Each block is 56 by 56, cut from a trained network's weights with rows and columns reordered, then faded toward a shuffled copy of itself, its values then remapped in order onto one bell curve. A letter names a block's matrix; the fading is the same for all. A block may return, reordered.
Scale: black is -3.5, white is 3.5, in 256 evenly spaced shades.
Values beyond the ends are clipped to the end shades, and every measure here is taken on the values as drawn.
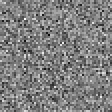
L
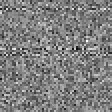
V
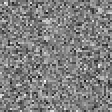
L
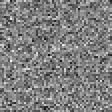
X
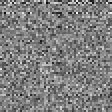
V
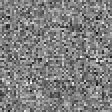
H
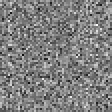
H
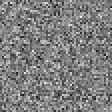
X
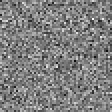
X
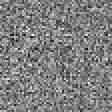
X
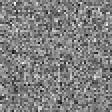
H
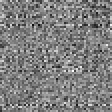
V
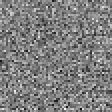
X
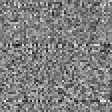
V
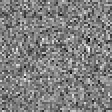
H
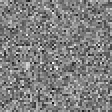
L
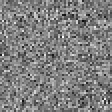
X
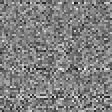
V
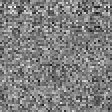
V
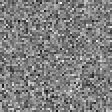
L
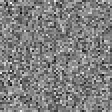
L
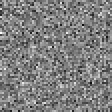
L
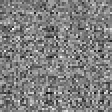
V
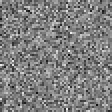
L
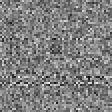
V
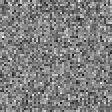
X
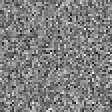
L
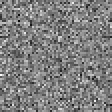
L
